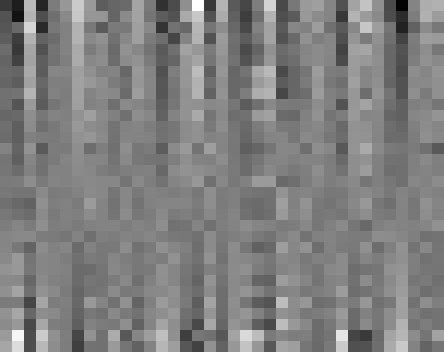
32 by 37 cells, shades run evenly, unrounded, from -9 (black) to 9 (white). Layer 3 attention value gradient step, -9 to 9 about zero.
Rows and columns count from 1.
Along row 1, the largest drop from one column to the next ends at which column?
18
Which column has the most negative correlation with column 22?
11
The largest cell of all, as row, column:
1, 17
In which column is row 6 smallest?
2
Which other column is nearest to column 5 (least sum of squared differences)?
13
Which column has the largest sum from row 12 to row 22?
31
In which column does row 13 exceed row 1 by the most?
34
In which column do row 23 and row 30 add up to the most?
24
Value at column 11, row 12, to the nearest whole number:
0
